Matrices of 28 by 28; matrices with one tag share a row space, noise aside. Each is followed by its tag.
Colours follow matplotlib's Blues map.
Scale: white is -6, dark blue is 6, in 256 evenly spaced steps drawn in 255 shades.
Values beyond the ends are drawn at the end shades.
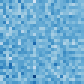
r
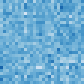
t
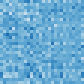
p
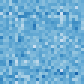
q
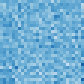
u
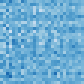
r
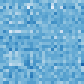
p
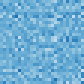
u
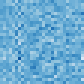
u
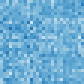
p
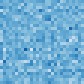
t
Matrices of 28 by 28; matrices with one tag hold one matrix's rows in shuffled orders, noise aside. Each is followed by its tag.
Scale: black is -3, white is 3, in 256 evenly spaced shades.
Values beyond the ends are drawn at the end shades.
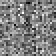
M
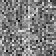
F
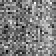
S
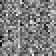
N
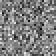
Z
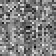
M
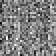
N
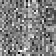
F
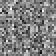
Z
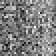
S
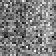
S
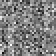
Z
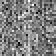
F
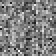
M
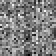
M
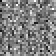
N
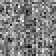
M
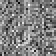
F
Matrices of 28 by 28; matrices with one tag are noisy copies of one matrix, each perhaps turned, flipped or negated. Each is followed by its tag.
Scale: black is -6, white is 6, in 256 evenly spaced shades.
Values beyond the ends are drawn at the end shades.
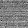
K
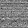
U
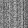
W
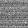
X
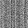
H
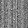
H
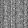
H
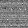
X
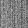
K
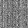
U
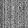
W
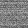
X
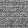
K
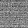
K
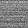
K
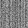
U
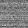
X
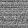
X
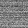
K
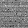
K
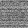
U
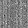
U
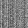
X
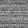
H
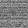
U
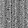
H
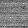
X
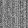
X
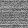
U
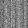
H
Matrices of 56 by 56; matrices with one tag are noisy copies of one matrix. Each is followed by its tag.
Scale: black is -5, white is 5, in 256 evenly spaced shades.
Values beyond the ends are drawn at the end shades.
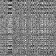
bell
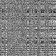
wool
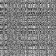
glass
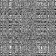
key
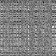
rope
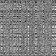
rope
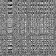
bell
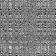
key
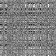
glass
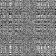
key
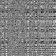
wool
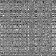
rope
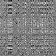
bell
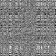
key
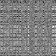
rope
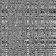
wool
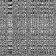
bell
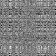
key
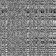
wool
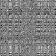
key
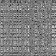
rope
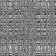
key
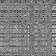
rope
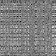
rope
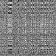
bell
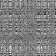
key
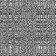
key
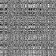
glass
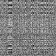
bell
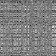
rope
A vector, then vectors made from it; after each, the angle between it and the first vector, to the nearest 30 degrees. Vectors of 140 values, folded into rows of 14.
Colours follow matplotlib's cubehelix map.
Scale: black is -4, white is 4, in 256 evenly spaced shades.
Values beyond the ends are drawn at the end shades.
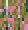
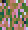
90 degrees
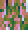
150 degrees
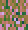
120 degrees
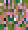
120 degrees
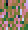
150 degrees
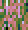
30 degrees
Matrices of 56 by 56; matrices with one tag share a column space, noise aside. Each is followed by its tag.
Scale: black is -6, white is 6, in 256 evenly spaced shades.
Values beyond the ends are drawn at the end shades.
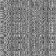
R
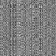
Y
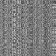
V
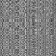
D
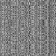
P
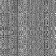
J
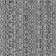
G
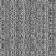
R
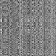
D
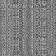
Y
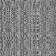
R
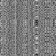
P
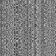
V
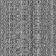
G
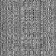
R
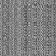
Y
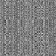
P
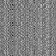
Y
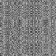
P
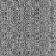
R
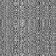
P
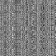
J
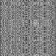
P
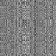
P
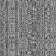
R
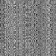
V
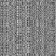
P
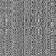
D
